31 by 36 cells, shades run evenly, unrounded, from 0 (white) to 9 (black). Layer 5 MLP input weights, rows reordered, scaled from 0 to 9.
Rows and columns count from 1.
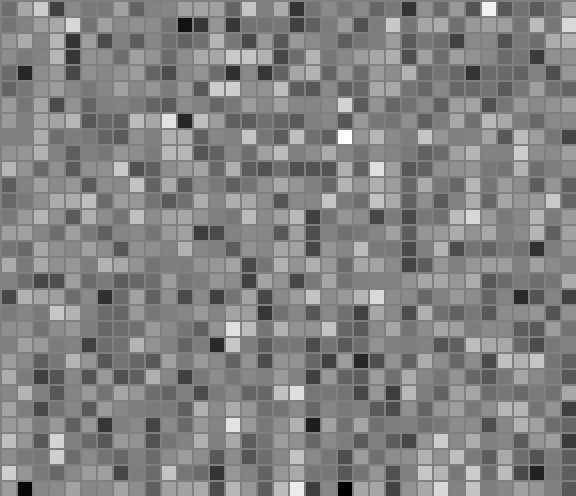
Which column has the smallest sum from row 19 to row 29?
15
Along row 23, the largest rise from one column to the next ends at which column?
23
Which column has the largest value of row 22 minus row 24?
14
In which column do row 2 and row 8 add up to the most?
12
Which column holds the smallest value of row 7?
22
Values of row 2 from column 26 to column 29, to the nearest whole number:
5 3 3 5
